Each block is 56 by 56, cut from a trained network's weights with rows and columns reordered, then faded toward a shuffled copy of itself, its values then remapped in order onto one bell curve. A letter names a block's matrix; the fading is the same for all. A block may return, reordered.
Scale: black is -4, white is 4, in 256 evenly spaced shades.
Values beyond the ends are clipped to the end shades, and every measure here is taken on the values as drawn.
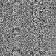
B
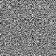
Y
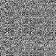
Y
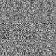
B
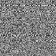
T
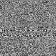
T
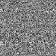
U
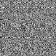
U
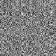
B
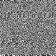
U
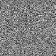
U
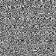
U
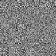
B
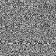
T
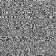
U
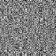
B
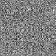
Y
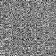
B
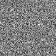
U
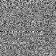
U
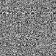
U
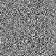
B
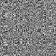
Y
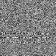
T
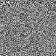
B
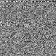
T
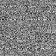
U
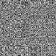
Y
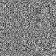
B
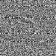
T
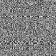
T
